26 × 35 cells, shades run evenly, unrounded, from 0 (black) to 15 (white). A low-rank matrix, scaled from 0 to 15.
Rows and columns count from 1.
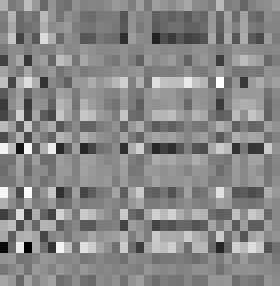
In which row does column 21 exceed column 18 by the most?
23
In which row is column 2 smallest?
8
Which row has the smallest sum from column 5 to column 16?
14
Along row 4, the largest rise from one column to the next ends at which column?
6
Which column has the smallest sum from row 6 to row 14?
1
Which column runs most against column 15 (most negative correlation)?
31
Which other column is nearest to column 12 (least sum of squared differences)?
33
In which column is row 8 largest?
28
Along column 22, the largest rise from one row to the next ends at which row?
15
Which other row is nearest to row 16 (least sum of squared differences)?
9
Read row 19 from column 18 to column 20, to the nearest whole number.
10 7 7
